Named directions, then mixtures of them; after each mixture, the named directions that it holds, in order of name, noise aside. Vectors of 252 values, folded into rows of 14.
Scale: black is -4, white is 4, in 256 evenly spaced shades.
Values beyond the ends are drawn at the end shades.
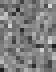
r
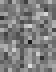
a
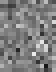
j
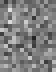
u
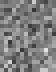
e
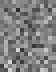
e, r.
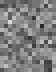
j, r, u.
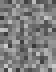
a, e, u.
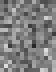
e, u.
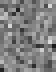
r.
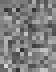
e, r.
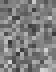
e.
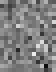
j.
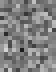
a, e.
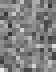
r.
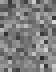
a, e, j.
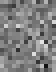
j.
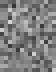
j, u.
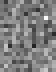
e, u.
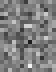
a.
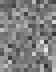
e, j, u.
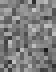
e.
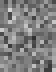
j, u.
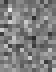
u.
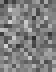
u.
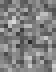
a, r, u.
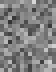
e, r, u.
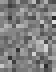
j.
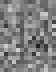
a, j, u.
